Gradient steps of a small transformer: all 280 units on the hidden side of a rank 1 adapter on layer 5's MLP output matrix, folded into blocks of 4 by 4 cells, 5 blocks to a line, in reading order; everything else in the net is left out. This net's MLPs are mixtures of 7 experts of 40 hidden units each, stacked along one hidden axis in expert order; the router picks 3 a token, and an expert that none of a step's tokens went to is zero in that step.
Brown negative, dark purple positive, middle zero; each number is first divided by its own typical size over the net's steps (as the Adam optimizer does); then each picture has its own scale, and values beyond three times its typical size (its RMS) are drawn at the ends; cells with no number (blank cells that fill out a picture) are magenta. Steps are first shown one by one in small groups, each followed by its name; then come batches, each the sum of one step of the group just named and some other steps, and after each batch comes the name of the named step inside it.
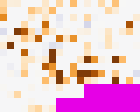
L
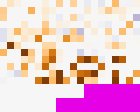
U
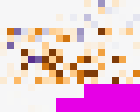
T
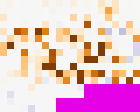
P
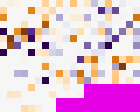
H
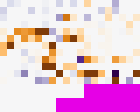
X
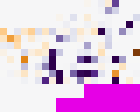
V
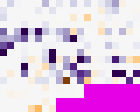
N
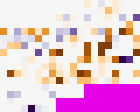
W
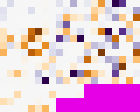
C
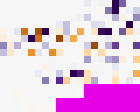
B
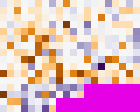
L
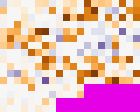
X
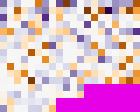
C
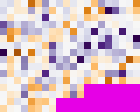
N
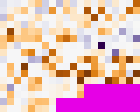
T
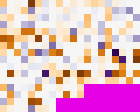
W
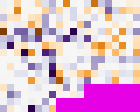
W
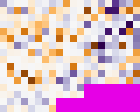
B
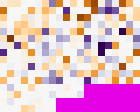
H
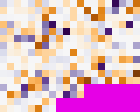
B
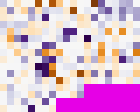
W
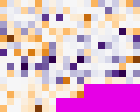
N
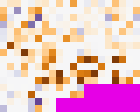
U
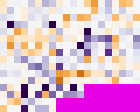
L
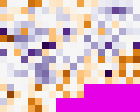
H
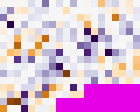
V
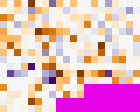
P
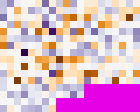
X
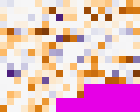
X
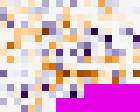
X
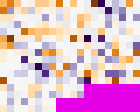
X
